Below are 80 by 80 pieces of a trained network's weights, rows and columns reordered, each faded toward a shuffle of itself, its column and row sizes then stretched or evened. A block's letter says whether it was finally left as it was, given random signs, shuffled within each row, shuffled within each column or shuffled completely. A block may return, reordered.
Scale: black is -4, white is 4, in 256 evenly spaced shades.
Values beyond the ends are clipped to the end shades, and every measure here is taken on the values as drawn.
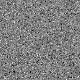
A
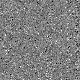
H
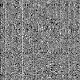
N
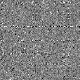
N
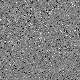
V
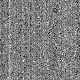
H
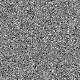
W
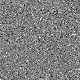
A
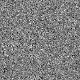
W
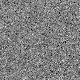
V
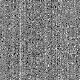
N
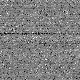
A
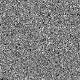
W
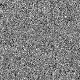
A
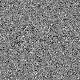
A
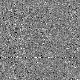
W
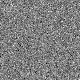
V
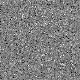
H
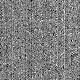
H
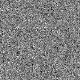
W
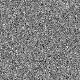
H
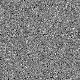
A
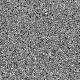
V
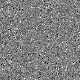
H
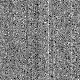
H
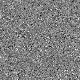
A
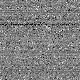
A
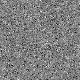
A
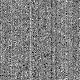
H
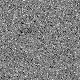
V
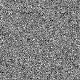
A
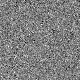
V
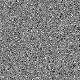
H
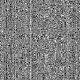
N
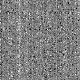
N
